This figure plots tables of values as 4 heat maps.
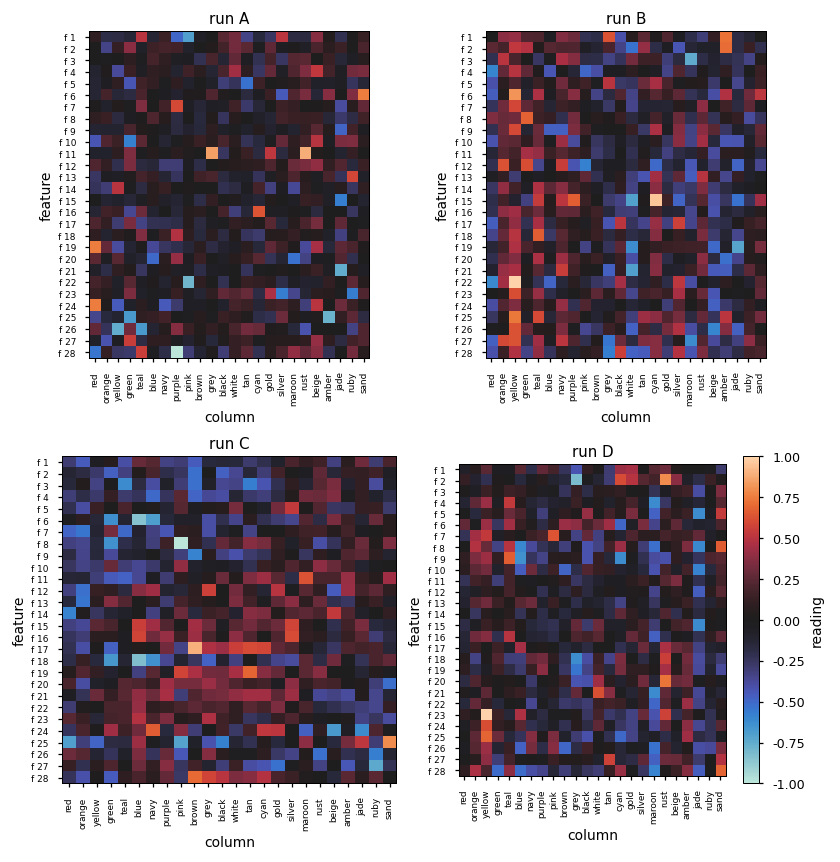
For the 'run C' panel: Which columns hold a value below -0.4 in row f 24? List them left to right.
maroon, beige, jade
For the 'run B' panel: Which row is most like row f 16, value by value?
f 14
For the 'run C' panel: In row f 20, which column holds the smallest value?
sand
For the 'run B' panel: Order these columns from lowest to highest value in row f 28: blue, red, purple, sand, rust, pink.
red, blue, purple, pink, sand, rust
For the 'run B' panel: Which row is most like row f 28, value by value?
f 17
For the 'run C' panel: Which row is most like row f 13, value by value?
f 5
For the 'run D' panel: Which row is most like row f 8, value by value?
f 28
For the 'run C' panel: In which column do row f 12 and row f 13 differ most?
amber
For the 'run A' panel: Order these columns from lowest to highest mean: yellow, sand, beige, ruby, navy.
yellow, navy, ruby, sand, beige
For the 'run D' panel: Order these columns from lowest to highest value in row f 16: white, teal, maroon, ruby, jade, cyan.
maroon, jade, cyan, ruby, white, teal
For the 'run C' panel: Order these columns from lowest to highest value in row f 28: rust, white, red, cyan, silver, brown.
red, rust, silver, white, cyan, brown
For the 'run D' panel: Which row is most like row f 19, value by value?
f 18
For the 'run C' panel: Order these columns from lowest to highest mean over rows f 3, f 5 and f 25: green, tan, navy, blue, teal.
tan, teal, navy, green, blue
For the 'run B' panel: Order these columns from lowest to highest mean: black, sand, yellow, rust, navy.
black, sand, rust, navy, yellow
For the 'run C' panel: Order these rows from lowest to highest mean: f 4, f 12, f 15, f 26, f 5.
f 4, f 26, f 5, f 12, f 15
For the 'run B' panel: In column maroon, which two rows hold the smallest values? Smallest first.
f 3, f 27
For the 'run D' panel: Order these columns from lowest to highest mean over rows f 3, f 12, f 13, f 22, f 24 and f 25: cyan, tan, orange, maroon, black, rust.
maroon, black, cyan, tan, rust, orange
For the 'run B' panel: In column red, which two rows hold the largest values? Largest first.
f 8, f 2
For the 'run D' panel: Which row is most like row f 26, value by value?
f 10
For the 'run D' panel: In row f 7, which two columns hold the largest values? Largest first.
pink, yellow
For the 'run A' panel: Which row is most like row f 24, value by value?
f 19
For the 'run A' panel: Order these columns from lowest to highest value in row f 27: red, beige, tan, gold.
red, gold, tan, beige
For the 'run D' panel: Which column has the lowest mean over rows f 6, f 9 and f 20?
cyan
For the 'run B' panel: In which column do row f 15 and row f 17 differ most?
silver
